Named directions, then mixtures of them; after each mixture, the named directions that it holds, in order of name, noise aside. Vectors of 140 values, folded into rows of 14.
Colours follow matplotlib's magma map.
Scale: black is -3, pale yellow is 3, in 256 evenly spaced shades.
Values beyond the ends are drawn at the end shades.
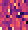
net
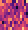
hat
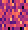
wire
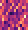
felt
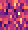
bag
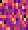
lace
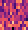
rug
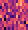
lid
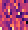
net.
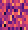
bag, wire.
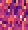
hat, lace.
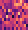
bag, lid.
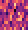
bag, felt, hat.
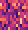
bag, felt.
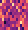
felt, lace, wire.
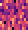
hat, lace, rug.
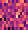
lid, wire.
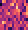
hat, wire.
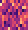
bag, felt, lace.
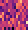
lid, rug.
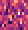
bag, wire.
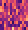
rug.
